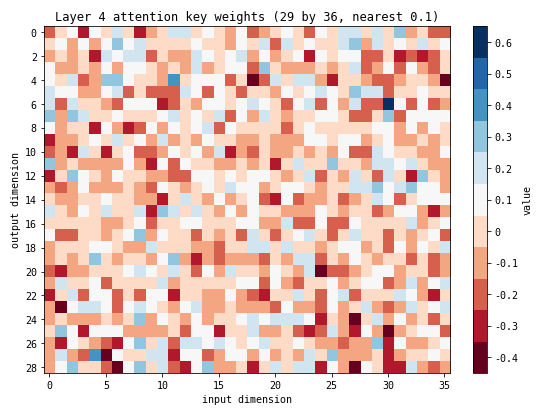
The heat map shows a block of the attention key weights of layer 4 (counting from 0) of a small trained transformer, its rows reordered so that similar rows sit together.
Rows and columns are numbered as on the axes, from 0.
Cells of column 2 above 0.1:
6
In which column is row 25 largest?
1
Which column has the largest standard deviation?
30
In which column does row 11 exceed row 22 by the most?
0
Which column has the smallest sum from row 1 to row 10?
28
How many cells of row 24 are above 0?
12
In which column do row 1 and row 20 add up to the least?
24
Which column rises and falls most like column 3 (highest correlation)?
35
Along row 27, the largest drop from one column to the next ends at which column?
5
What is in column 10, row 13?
0.1
